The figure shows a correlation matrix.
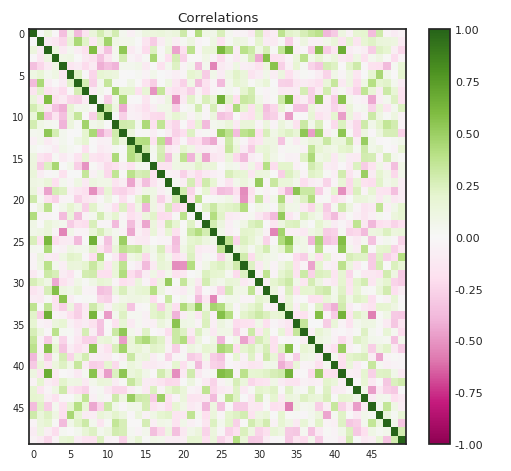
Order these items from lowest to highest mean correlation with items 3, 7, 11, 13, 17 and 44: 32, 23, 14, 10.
23, 10, 32, 14
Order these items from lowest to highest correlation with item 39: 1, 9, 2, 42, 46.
46, 2, 9, 1, 42
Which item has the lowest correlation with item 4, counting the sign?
24
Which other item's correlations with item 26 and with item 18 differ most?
13
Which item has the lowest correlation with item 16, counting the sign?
7
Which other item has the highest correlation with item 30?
18
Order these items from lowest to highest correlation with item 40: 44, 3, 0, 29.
0, 29, 44, 3
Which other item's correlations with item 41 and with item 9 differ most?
12
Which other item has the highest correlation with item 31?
3
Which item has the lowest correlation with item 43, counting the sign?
45
